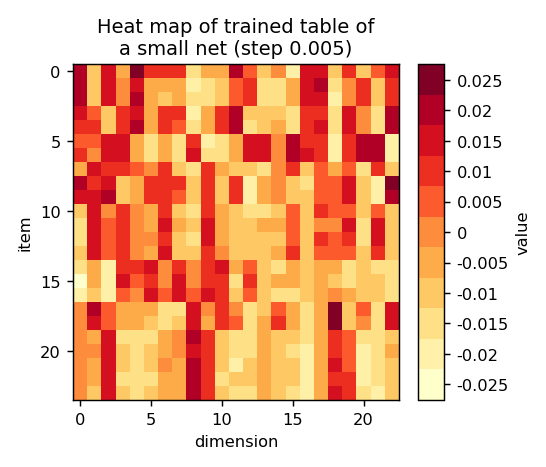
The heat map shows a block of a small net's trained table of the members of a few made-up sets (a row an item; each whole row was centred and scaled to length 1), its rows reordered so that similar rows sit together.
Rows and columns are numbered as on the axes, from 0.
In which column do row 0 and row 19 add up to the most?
2
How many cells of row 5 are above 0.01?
7
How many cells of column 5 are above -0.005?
8
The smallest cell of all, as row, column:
15, 0
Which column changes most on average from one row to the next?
22
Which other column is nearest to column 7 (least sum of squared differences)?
5
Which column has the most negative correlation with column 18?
16
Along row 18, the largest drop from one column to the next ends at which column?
19
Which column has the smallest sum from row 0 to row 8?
18
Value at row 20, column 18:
0.01
